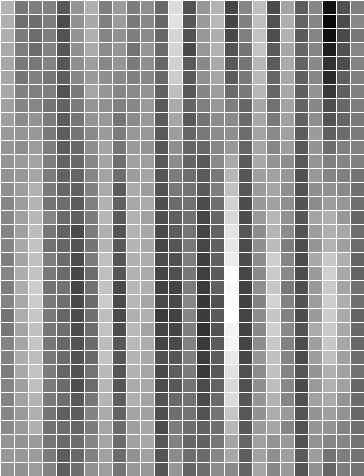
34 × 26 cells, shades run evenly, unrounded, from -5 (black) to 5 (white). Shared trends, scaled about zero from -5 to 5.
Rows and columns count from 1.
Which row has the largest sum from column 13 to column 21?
2
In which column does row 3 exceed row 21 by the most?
13
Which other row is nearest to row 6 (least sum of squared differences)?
5
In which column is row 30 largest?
17
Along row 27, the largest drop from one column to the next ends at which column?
18
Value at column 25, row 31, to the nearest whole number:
0
